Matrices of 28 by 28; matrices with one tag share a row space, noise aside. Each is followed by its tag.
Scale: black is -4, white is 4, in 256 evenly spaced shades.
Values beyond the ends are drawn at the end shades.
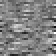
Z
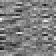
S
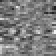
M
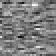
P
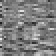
P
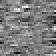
Z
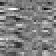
S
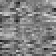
M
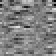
Z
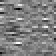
S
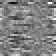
Z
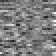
M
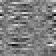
Z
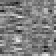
S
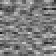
M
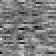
P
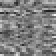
M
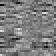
S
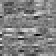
P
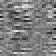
Z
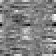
Z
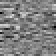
M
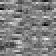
S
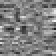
M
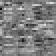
P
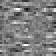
Z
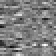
S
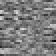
M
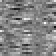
Z
